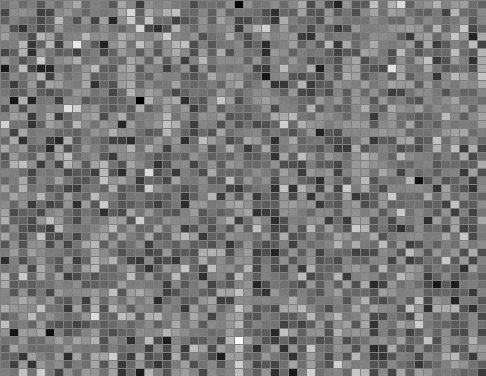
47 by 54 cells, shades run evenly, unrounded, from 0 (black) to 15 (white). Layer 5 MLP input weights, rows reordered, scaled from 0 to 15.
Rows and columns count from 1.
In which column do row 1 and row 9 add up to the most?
44
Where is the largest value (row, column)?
43, 27
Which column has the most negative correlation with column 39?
49
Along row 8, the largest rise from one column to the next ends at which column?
54
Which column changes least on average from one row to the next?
28
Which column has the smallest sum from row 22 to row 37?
31
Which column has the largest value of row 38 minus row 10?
30
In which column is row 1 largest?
45
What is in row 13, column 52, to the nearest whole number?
7
